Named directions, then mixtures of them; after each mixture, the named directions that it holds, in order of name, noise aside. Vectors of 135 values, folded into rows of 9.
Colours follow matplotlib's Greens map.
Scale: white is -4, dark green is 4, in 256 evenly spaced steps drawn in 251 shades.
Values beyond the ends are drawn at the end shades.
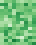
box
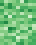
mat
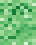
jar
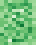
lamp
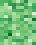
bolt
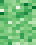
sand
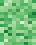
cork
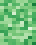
box, jar, lamp.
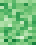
box.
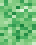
bolt, lamp, mat.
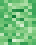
lamp.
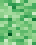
bolt.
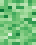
bolt, sand.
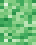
box, cork.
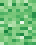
box, cork.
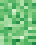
box, jar.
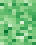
box, cork.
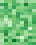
box.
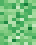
lamp, mat, sand.
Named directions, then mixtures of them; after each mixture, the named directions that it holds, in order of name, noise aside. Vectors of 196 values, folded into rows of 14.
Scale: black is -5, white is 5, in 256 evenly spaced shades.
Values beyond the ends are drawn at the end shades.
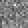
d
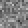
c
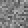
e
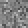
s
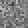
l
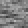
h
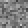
e, h, s.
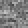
c, h.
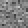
h, l, s.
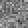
c.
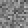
e.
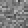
e, h, l.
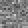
d, h, l.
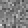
c, s.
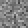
e, l, s.
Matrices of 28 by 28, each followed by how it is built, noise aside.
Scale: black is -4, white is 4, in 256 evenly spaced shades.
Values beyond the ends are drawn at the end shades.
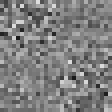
block diagonal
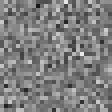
noise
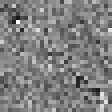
banded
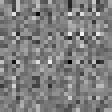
low rank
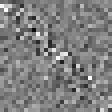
banded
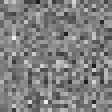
low rank
